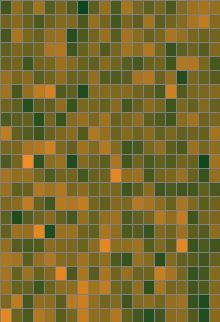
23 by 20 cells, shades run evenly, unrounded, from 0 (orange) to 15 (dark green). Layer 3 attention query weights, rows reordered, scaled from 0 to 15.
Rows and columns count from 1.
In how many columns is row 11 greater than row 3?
6
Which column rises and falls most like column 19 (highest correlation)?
18
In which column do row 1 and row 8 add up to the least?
19
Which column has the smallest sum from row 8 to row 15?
11
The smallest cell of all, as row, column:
12, 3
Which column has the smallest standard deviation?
9
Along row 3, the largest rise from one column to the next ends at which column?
7
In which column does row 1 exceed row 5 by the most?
8
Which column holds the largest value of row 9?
4
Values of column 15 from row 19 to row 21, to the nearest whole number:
13 3 5
